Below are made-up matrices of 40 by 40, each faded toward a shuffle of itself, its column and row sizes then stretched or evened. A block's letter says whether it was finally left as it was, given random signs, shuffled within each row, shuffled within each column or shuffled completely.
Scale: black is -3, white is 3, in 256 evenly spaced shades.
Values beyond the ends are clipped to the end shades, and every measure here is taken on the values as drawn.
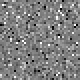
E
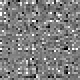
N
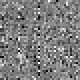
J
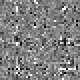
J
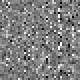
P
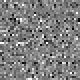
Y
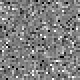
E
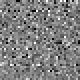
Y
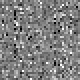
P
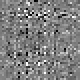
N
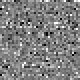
Y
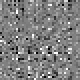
N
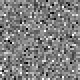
E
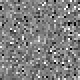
P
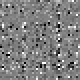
J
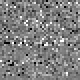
Y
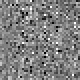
P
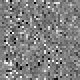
P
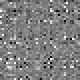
N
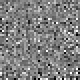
J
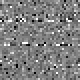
Y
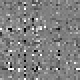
J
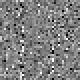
P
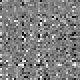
N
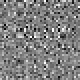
N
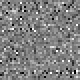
Y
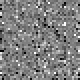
P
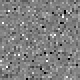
E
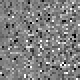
P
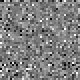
J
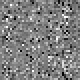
P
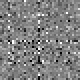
J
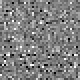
Y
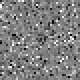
E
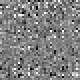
J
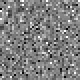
E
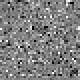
Y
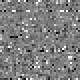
Y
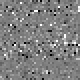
Y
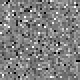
E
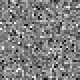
E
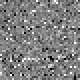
Y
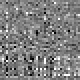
N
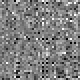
N
